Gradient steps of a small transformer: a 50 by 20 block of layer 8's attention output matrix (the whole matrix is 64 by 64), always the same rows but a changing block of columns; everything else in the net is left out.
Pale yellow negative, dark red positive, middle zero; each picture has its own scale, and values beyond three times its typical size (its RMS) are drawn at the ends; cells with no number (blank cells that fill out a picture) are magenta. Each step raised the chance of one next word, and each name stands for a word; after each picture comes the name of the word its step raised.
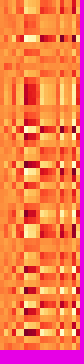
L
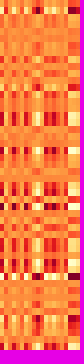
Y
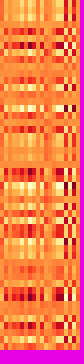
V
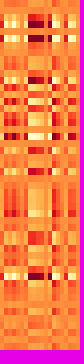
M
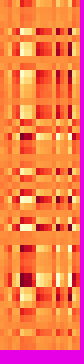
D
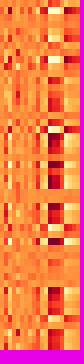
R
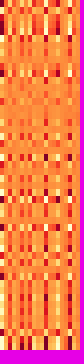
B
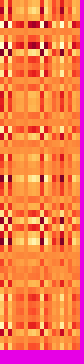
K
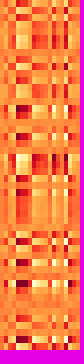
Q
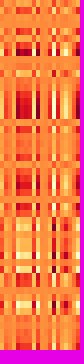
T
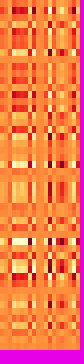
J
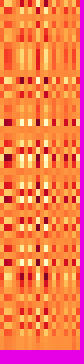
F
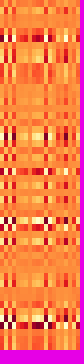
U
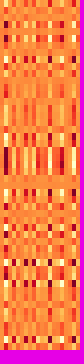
Q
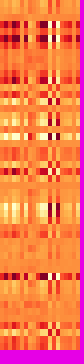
M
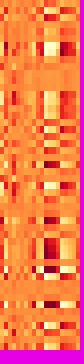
T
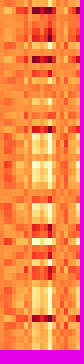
R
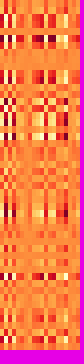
M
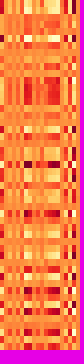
L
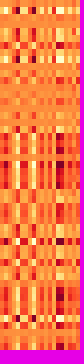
R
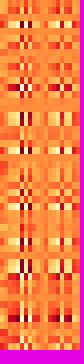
Y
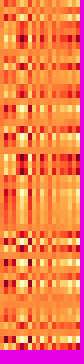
Q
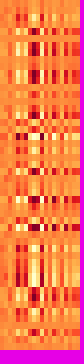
D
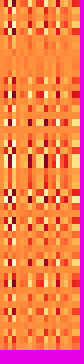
F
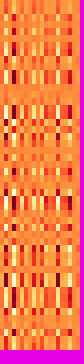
D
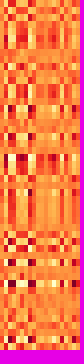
Q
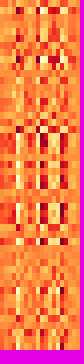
R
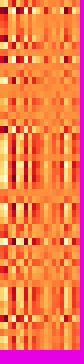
R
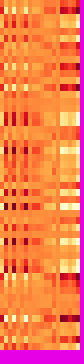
Y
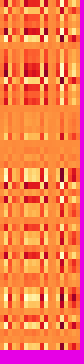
B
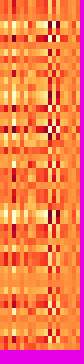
L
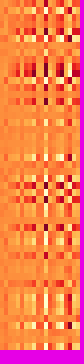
B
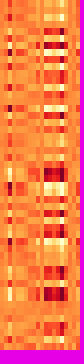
V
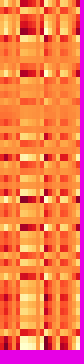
B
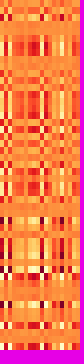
T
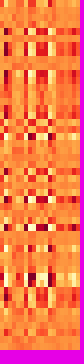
D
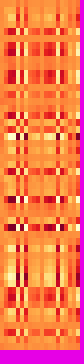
D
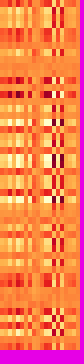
F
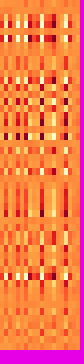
M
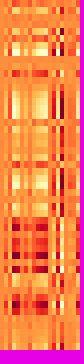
T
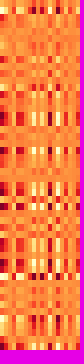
Y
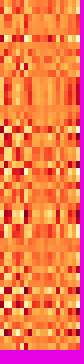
L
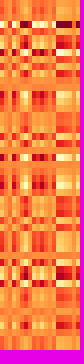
K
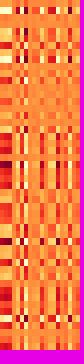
R
